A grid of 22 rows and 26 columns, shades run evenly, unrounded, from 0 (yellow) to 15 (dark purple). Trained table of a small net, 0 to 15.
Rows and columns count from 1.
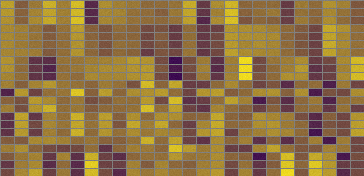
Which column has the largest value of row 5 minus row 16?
16
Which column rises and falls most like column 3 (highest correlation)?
23
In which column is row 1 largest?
7
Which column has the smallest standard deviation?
5
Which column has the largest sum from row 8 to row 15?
24
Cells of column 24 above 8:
11
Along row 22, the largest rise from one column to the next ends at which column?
22
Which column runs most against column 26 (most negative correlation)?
3
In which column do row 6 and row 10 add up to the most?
13
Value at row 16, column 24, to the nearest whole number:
10
